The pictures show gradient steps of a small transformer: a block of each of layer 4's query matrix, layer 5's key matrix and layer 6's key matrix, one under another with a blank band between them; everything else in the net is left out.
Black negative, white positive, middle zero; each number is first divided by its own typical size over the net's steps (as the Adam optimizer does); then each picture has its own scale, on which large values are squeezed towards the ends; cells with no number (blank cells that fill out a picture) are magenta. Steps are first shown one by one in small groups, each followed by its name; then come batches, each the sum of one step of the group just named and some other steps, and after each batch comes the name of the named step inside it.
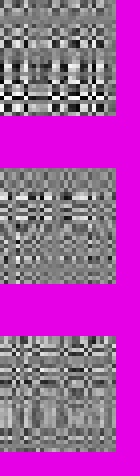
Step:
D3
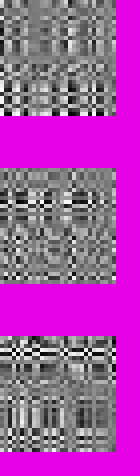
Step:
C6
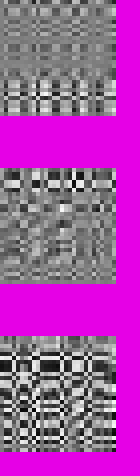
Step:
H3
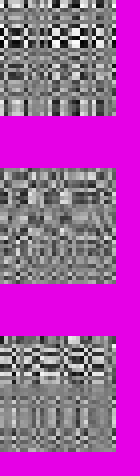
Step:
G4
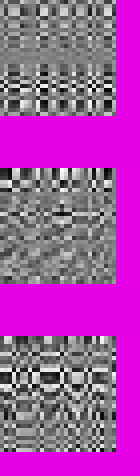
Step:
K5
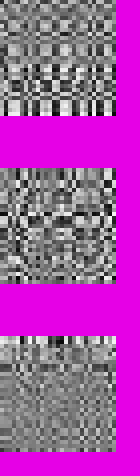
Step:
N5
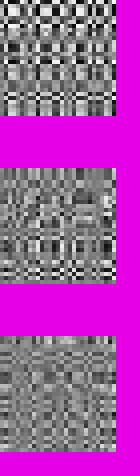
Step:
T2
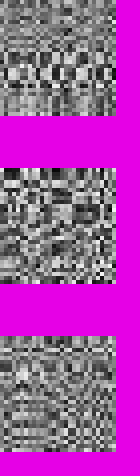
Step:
N5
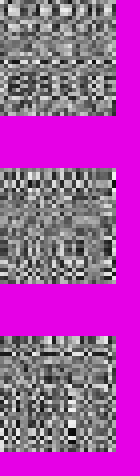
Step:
T2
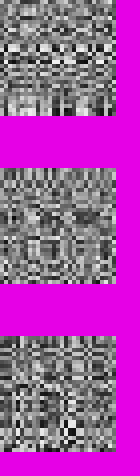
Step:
C6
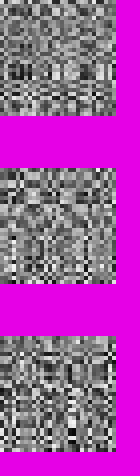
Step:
G4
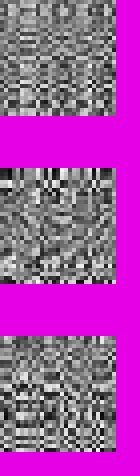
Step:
K5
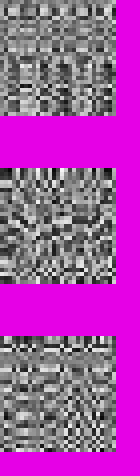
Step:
K5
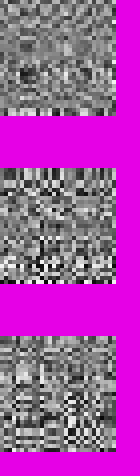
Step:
T2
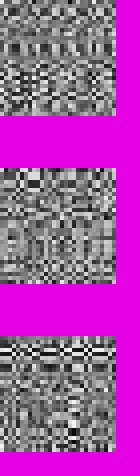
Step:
C6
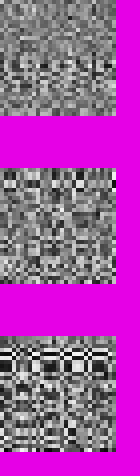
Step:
H3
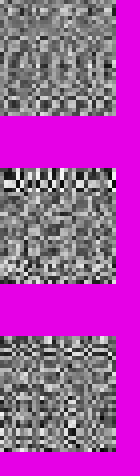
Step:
K5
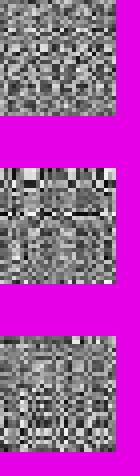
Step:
N5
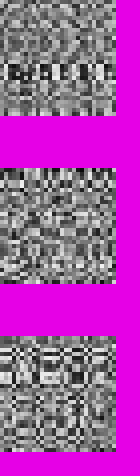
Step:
G4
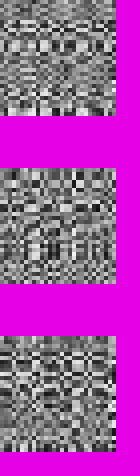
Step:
H3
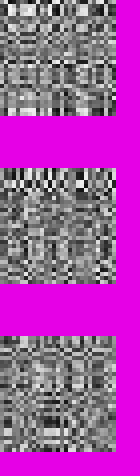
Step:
T2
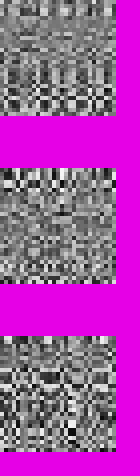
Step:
K5
